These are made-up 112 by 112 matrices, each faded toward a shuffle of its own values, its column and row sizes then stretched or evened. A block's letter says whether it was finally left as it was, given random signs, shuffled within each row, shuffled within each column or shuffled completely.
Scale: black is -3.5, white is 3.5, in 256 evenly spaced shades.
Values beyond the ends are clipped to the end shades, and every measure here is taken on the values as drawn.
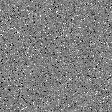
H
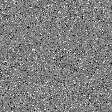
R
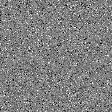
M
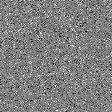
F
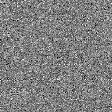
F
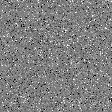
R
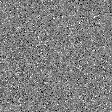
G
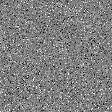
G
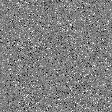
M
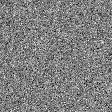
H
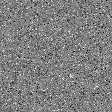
H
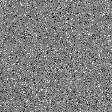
M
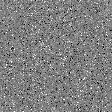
G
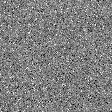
H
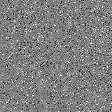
M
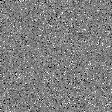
F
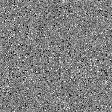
F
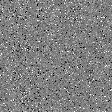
M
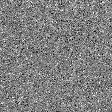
R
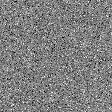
H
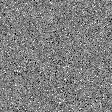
H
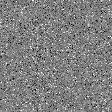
G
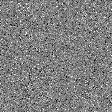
G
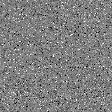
F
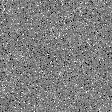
H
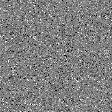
F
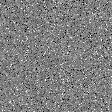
G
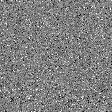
R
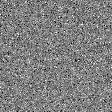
R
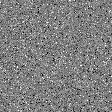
H
